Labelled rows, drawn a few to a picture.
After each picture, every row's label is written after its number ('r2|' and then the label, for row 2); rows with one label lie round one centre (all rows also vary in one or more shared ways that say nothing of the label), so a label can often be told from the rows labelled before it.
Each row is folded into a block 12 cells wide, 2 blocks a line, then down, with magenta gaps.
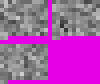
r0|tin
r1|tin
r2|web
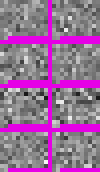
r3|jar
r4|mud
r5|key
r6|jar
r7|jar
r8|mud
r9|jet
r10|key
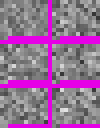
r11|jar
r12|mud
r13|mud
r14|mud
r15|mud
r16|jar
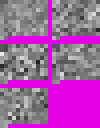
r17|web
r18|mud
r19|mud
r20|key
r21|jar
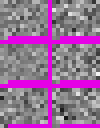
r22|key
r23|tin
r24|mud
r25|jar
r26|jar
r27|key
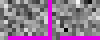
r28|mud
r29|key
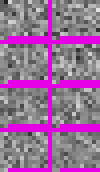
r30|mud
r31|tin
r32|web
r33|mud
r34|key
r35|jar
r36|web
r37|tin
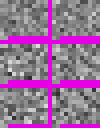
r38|web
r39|web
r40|web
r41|jar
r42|mud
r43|web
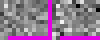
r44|jar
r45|jar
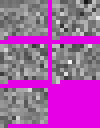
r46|key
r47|mud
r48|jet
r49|web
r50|tin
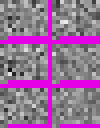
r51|jet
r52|web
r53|jet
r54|web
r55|tin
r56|web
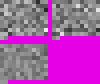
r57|key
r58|mud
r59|tin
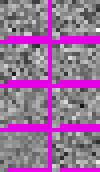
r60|mud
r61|web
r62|key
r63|tin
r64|mud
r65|web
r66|key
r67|jet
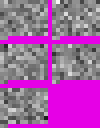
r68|tin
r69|key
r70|web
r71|web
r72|mud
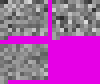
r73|jar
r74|web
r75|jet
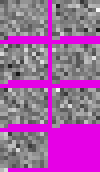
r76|key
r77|web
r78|key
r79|jet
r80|jet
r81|key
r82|mud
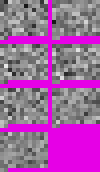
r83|web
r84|mud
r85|jar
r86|mud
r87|web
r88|key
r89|jar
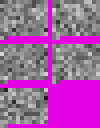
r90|jar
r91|web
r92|jet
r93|tin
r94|jet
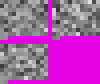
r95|tin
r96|jet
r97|mud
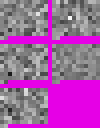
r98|key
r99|jet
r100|jet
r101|tin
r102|key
